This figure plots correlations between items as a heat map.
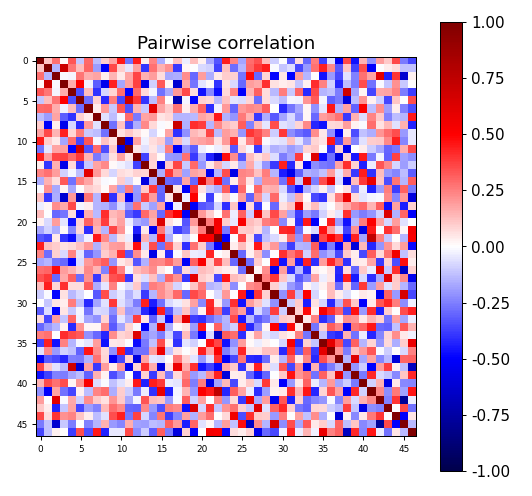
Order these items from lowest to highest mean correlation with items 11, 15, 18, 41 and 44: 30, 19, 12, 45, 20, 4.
19, 45, 4, 30, 12, 20
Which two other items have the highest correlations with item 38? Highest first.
4, 17
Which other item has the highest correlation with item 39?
37
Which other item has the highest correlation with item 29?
45
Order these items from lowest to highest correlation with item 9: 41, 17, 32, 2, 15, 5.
17, 32, 41, 15, 2, 5
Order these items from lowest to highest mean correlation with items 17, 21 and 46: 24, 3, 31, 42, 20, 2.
3, 2, 42, 20, 24, 31
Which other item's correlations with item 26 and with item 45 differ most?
42
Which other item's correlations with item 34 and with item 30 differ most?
12
